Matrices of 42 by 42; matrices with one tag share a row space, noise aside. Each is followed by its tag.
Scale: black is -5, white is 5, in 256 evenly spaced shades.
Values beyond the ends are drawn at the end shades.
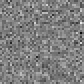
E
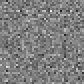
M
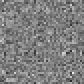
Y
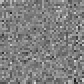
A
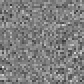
A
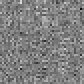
E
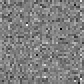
E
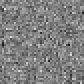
Y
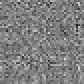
M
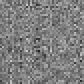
E
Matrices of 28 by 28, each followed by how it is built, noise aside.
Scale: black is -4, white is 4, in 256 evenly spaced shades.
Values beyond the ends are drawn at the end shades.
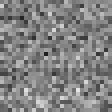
repeating columns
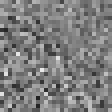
lower triangular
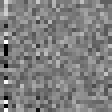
uneven columns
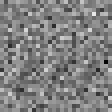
repeating columns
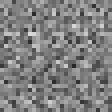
repeating columns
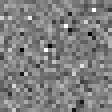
sparse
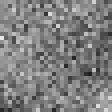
smooth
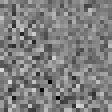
lower triangular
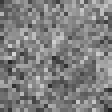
smooth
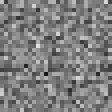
repeating columns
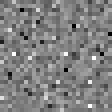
sparse
